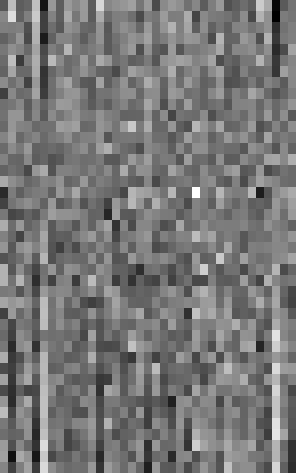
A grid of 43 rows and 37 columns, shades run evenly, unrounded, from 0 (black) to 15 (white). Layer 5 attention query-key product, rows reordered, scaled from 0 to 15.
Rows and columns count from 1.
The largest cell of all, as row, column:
18, 25
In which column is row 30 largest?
6
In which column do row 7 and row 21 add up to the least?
15
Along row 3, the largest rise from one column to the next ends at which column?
5
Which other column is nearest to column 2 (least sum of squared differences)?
13
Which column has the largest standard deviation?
35
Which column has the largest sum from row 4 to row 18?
19
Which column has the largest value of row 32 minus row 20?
17
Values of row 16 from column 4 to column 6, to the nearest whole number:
4 9 10
